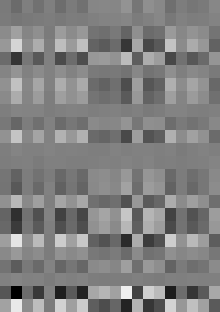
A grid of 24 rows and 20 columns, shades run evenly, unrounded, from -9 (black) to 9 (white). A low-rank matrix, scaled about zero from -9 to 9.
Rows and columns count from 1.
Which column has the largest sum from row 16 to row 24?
12
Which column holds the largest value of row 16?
2
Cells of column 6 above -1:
15
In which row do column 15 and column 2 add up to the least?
23
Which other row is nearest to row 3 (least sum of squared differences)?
20
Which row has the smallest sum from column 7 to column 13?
24
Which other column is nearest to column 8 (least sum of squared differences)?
6
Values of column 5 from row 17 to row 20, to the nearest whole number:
0 0 0 0
